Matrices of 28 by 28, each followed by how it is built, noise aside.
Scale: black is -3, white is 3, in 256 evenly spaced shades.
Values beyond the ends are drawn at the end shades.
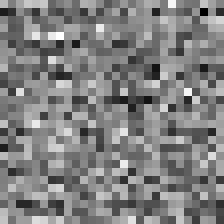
blocks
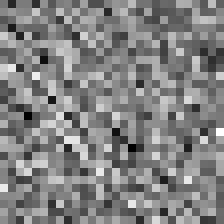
Toeplitz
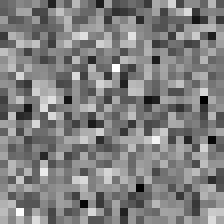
noise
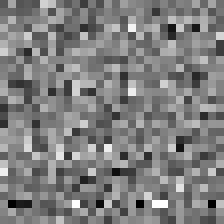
uneven rows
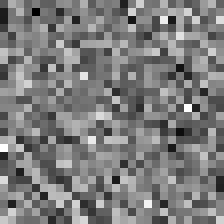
Toeplitz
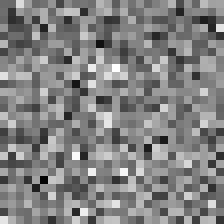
blocks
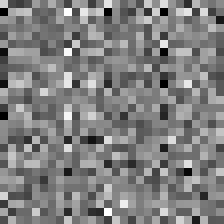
low rank
